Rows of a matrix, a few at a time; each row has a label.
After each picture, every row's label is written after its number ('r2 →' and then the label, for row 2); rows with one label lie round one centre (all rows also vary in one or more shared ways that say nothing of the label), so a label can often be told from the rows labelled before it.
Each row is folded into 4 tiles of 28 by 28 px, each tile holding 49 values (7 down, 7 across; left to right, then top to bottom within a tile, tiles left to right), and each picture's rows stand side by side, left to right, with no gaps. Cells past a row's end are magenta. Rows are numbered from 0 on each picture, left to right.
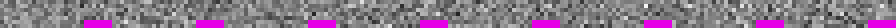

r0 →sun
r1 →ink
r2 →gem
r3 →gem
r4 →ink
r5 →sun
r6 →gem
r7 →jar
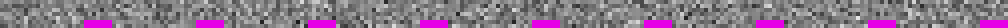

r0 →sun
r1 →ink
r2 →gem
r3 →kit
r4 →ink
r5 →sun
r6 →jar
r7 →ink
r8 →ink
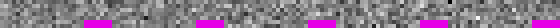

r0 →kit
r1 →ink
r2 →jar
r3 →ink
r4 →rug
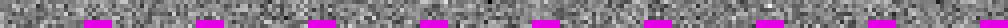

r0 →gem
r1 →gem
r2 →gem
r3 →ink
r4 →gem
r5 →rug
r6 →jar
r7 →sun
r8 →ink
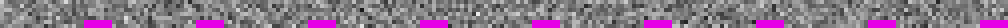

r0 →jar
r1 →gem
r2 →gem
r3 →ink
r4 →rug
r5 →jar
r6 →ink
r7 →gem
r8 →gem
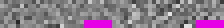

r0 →jar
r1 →kit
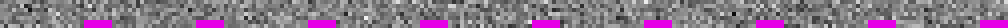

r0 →jar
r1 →sun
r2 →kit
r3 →sun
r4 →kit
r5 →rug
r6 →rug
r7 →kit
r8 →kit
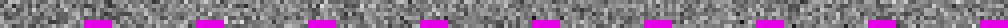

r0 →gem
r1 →gem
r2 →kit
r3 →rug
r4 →sun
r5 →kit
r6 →sun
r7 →rug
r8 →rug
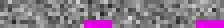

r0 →rug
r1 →gem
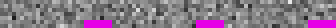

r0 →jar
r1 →jar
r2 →ink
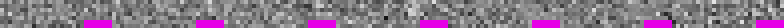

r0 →sun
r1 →gem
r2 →jar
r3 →gem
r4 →rug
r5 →gem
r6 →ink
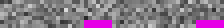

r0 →ink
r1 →sun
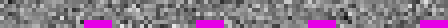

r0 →rug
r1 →jar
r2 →kit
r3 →ink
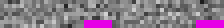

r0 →gem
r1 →rug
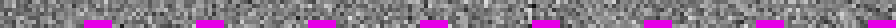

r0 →jar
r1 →ink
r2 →kit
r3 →kit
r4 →jar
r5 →rug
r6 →ink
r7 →kit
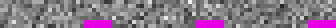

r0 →sun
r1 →kit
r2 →ink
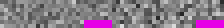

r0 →kit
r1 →jar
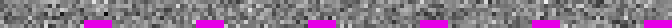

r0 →gem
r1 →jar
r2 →kit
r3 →ink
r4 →gem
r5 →ink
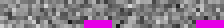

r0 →gem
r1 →gem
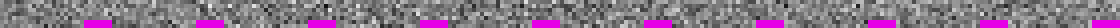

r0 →sun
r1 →sun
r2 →ink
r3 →ink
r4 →sun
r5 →jar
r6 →sun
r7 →gem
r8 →gem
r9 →ink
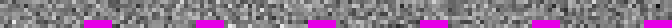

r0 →kit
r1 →jar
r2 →ink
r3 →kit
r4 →rug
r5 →gem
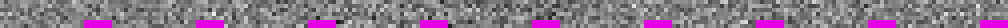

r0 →jar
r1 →jar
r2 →ink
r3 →sun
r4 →rug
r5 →sun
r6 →jar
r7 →sun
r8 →rug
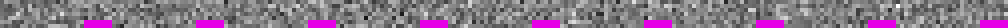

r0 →rug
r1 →jar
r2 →gem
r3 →sun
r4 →jar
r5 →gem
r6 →ink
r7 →kit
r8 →jar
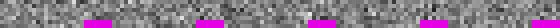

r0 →gem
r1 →jar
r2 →gem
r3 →jar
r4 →rug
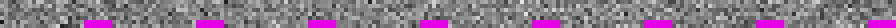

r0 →sun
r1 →ink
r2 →rug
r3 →jar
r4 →gem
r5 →sun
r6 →rug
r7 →ink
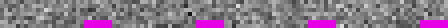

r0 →kit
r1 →sun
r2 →rug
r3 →ink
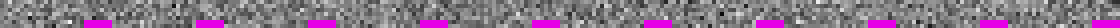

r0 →kit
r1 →jar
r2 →jar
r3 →rug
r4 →rug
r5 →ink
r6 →kit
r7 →gem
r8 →ink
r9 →gem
